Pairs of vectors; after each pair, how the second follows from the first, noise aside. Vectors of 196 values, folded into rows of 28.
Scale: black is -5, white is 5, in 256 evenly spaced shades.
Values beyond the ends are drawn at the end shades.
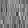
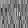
sign-scrambled.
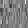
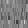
reversed, partly zeroed.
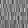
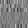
reversed, negated, partly zeroed.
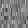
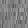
reversed, negated, shrunk.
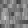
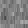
negated, shrunk.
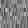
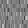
wrapped around, partly zeroed.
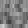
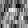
wrapped around, scaled up.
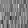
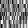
negated, scaled up.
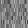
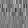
reversed, partly zeroed.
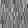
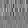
reversed, negated, partly zeroed.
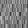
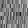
sign-scrambled.
